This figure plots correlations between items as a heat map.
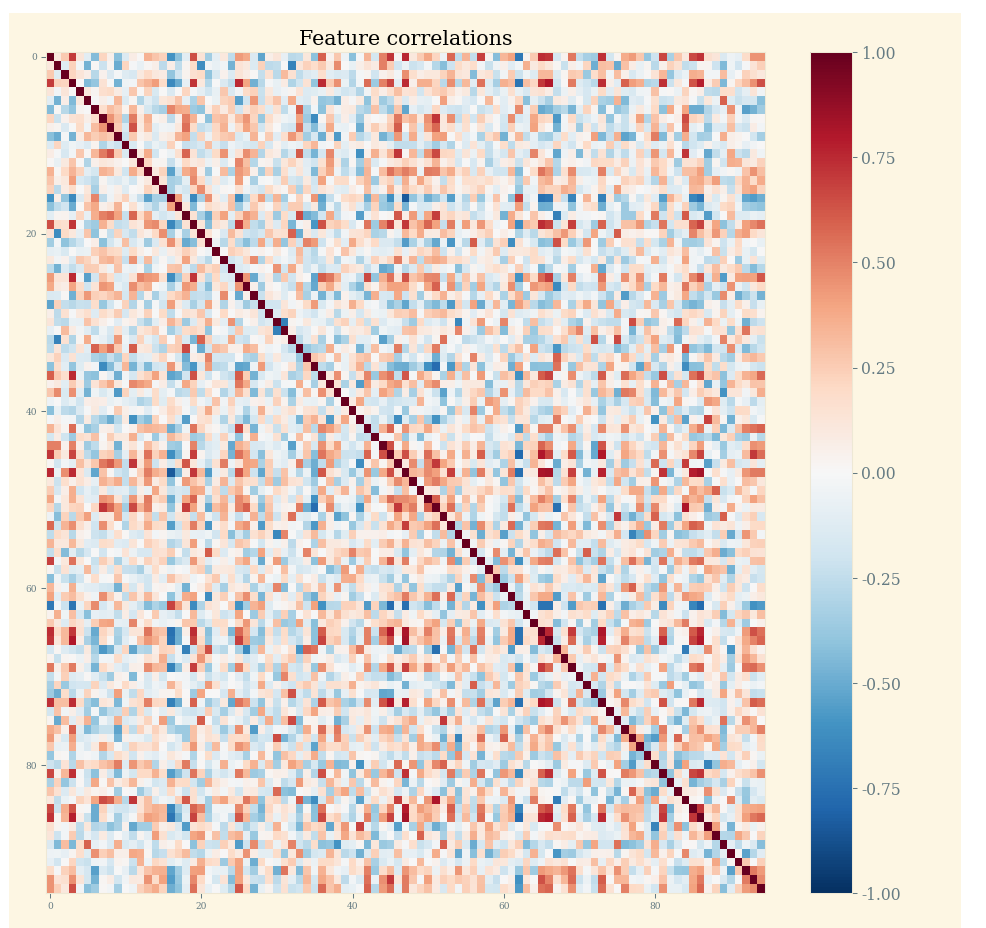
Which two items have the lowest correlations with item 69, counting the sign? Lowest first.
16, 62
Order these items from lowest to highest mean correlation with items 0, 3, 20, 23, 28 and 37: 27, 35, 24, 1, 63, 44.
35, 27, 24, 1, 63, 44
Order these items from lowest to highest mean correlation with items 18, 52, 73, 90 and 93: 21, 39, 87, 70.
87, 39, 21, 70
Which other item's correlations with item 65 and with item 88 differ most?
73
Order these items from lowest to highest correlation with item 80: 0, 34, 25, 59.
34, 0, 59, 25
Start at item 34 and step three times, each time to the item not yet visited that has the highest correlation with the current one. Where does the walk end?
56
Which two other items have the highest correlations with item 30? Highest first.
77, 83
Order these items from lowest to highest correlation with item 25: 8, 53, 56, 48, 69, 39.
39, 56, 8, 48, 53, 69
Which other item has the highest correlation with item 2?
47
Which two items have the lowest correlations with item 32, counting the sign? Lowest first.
1, 44
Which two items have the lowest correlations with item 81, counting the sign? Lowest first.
62, 16
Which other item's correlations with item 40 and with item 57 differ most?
0
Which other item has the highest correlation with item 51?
84
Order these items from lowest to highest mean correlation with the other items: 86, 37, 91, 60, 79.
79, 60, 91, 37, 86
